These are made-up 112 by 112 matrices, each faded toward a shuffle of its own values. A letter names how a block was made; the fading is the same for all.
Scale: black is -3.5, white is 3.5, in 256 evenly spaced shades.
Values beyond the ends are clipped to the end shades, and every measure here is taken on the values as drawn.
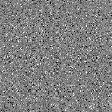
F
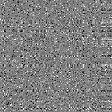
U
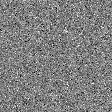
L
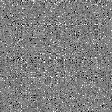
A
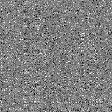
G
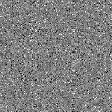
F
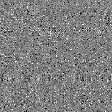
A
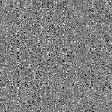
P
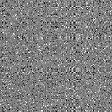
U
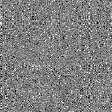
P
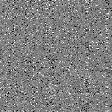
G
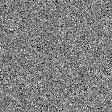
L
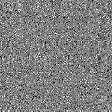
G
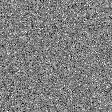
L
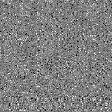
G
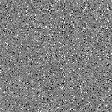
G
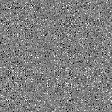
F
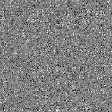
P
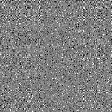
U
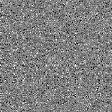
P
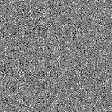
F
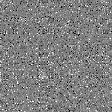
A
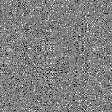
F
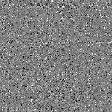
A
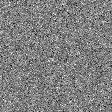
L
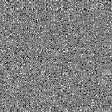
F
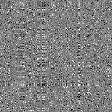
U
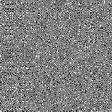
F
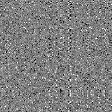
P
